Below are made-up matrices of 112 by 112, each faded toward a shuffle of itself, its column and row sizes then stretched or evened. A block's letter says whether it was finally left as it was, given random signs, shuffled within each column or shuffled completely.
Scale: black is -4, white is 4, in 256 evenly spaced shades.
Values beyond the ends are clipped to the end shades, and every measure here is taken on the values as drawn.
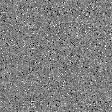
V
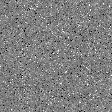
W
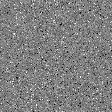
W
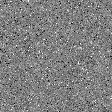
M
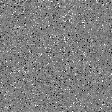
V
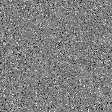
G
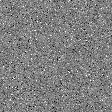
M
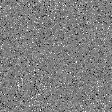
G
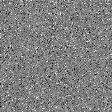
G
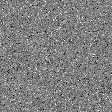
M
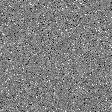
M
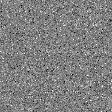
G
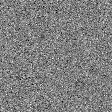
M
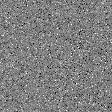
W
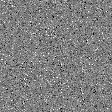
W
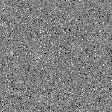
V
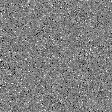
W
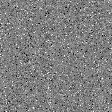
W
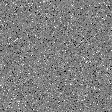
M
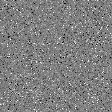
V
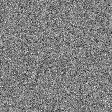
M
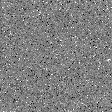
M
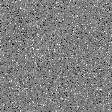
W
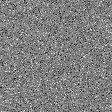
M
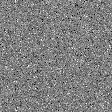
M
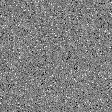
M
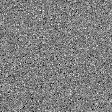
G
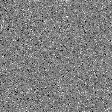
G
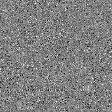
V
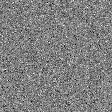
M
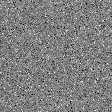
M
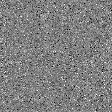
G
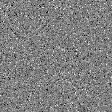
W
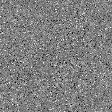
G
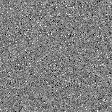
G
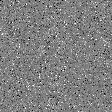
W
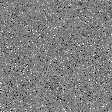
M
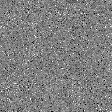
V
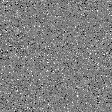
G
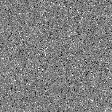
W
